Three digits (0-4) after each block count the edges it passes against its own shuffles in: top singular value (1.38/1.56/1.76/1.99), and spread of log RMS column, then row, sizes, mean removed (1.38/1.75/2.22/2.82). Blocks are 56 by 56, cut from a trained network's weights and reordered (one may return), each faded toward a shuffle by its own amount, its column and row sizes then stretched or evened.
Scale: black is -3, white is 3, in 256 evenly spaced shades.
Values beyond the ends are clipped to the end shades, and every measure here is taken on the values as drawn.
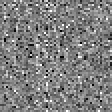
3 2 0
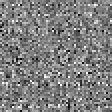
1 2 3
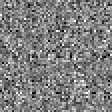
2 1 2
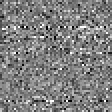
2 0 3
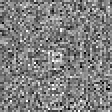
2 1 1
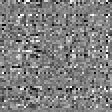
3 2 4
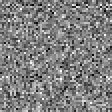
3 0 0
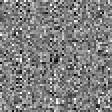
2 3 0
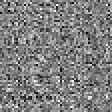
3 2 1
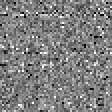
2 0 2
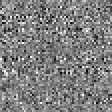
3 0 4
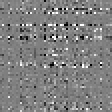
2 4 4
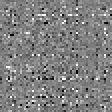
2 3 3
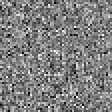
1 2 1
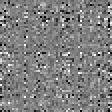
0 4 3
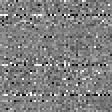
4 0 4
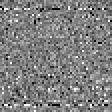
3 0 2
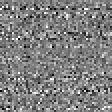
0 0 4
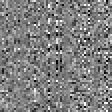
2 4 0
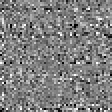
2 2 3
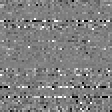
2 0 4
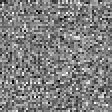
1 0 1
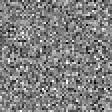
2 1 1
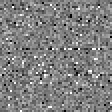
1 0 2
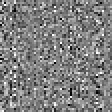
2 4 0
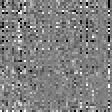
4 4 3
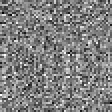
4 0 0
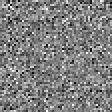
0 1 1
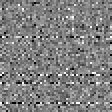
4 1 3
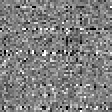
1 2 3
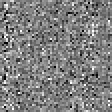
0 3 1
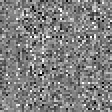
0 3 2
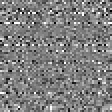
3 1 4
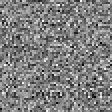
3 0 2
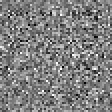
2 1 2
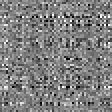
4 2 4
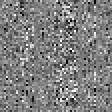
0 4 1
